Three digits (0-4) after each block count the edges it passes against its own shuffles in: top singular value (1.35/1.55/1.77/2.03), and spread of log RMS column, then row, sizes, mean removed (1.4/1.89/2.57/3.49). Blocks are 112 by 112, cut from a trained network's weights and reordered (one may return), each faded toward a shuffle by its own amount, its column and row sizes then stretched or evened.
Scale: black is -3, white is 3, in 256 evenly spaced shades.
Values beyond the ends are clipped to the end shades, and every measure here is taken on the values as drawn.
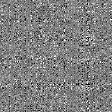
0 4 3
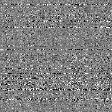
0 2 4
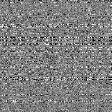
4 2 4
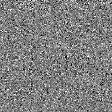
1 2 2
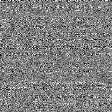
3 1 4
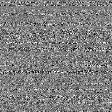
0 0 4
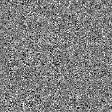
1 3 2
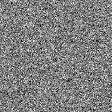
2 1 0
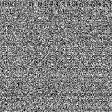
4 1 1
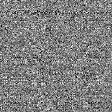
3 1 2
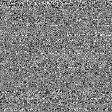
0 0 4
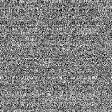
4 1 2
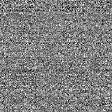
3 2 2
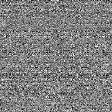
4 1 3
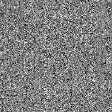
1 3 0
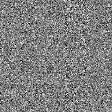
1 2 1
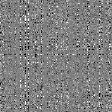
2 4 3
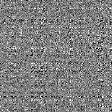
4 3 3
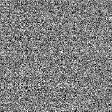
3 2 1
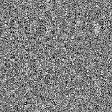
4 2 1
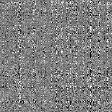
2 4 3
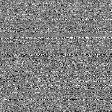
3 0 4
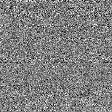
0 0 3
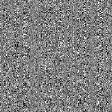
4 4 1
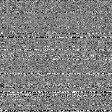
3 1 4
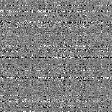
4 3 4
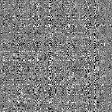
3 4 3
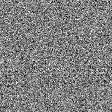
0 0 1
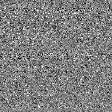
0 1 3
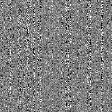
0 4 1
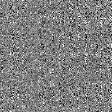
0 4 2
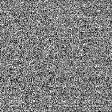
3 2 0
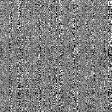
3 4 0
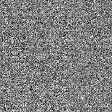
2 2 0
